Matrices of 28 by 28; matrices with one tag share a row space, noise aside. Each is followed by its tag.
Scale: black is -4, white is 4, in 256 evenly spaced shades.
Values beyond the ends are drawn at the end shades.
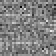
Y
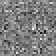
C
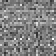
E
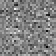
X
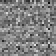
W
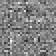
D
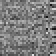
Y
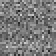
W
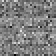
X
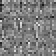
E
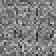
E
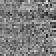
Y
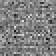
X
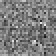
C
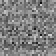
C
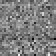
W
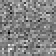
D
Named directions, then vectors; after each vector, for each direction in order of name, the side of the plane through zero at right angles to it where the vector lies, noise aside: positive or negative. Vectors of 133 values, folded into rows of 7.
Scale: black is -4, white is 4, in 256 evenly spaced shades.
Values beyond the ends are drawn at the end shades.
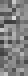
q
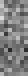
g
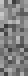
positive, negative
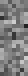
negative, negative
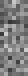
negative, positive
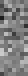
negative, negative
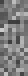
negative, positive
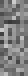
negative, positive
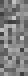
negative, positive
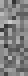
positive, negative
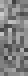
positive, negative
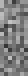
positive, negative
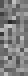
negative, positive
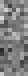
positive, positive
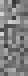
positive, negative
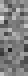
positive, positive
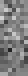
positive, positive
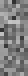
positive, negative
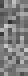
negative, positive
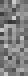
negative, positive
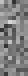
positive, negative
